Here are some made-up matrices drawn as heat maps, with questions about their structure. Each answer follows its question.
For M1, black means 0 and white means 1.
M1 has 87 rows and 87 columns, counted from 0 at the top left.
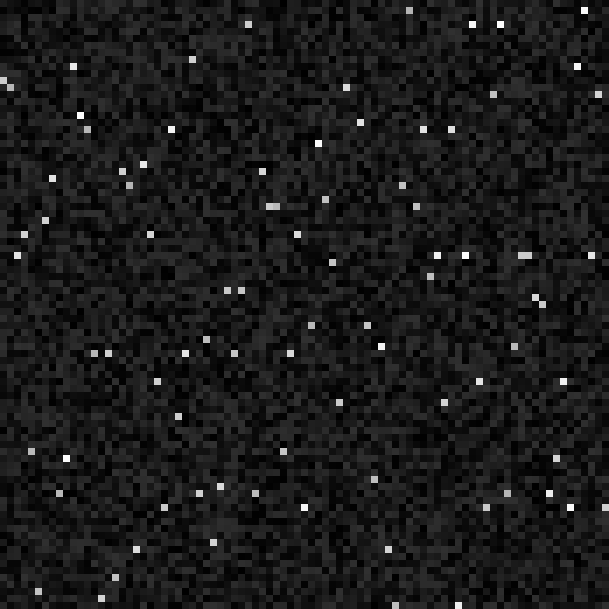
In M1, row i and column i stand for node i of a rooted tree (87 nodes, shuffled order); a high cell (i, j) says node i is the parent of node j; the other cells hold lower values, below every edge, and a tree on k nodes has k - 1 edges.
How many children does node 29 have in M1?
3
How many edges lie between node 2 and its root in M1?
4
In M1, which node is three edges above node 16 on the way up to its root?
65
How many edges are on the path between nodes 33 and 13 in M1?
2
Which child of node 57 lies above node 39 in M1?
48
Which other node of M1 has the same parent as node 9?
79
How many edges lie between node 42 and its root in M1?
2
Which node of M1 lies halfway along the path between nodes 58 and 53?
49
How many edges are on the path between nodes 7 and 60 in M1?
8
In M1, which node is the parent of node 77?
43
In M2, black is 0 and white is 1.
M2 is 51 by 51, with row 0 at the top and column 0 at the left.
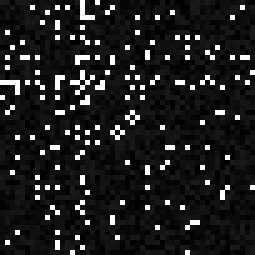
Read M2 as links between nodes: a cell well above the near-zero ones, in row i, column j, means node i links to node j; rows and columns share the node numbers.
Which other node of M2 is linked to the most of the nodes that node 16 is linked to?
node 11
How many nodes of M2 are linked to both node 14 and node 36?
1
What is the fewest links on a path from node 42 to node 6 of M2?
3
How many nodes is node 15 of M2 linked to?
9
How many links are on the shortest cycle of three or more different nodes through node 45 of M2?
5
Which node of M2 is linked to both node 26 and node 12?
node 22
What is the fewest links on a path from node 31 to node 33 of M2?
3
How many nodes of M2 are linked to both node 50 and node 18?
0
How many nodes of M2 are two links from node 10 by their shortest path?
6
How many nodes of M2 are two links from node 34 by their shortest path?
8
